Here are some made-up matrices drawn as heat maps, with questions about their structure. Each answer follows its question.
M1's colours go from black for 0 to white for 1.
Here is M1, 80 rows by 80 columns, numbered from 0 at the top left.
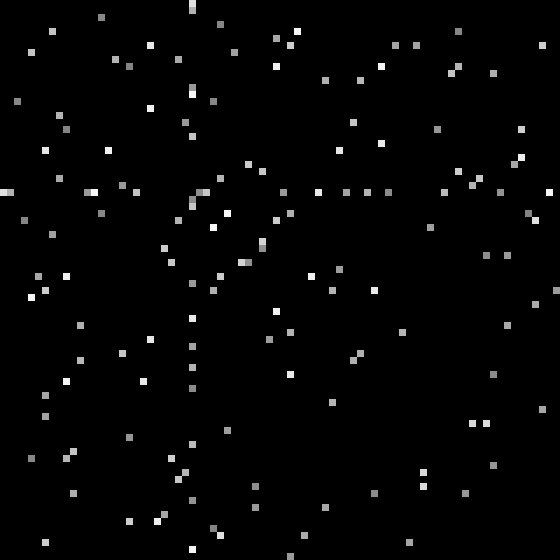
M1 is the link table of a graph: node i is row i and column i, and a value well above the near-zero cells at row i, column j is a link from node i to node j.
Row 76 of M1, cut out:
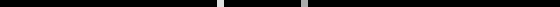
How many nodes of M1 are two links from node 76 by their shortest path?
3
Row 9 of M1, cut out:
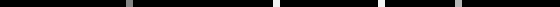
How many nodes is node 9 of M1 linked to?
4
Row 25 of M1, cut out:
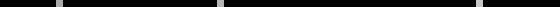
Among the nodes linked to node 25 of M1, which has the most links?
node 31
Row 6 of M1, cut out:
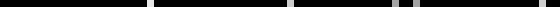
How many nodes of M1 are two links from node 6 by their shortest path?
7
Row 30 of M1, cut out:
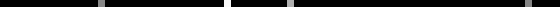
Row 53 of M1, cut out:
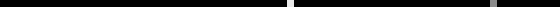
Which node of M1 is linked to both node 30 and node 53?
node 41
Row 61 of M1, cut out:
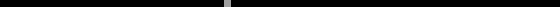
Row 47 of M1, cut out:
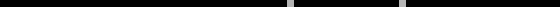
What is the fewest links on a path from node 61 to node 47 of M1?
4
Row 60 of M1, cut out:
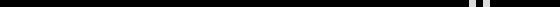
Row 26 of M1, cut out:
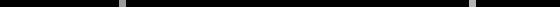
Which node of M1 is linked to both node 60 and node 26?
node 67
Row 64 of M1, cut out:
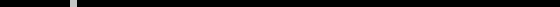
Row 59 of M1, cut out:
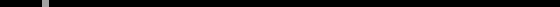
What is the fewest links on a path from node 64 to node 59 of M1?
6
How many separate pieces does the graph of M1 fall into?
4
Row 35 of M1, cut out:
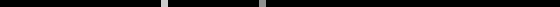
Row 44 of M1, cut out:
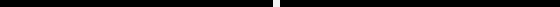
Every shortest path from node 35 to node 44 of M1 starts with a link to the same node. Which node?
node 37
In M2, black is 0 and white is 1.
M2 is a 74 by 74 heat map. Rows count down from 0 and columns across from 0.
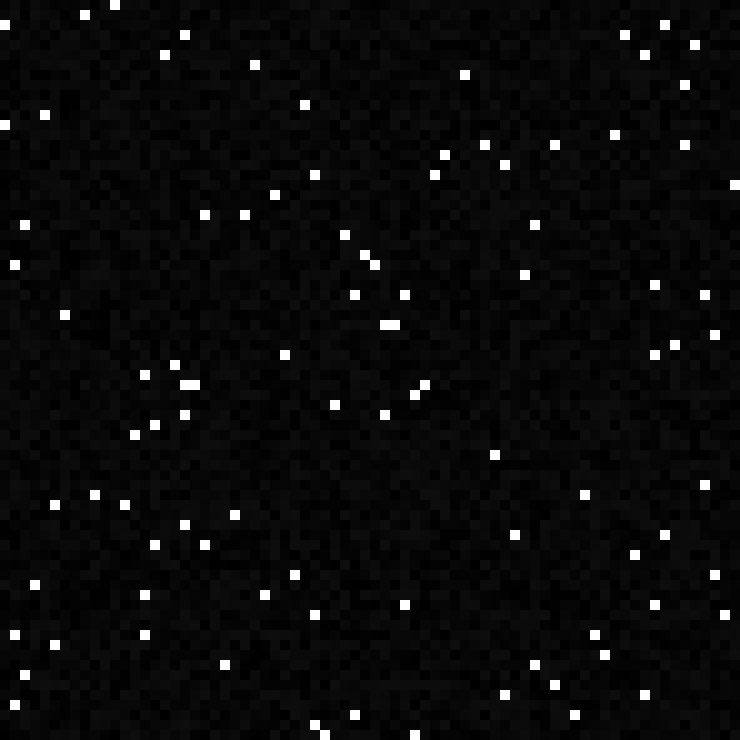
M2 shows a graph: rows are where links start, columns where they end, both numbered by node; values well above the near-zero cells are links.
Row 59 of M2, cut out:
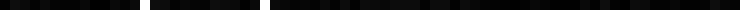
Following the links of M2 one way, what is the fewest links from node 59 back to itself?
4
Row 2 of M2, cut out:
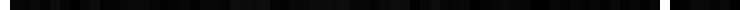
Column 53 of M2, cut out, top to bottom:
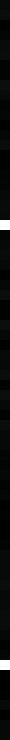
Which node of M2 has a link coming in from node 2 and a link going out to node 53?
node 66
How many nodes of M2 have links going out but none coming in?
5
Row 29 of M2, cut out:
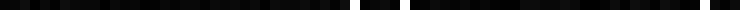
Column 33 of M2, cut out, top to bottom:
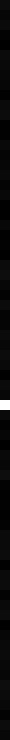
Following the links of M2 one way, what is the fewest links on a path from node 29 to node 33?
2
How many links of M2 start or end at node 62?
1
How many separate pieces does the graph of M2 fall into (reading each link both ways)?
8
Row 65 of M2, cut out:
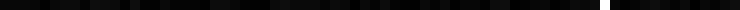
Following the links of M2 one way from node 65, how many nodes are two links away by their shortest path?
1
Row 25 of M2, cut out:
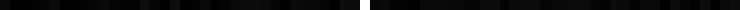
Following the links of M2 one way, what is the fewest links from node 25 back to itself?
5
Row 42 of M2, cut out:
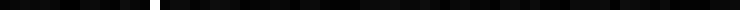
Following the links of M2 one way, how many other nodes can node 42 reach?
2
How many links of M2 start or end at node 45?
1
